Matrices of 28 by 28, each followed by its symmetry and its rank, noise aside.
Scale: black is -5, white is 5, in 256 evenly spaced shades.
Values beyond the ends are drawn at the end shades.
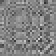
symmetric, rank four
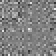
symmetric, rank four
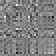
symmetric, rank three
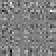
antisymmetric, rank four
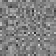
no symmetry, rank four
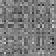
no symmetry, rank four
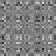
antisymmetric, rank two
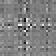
antisymmetric, rank two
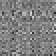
no symmetry, rank four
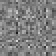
no symmetry, rank three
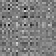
no symmetry, rank three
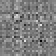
symmetric, rank three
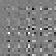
antisymmetric, rank two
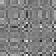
symmetric, rank three
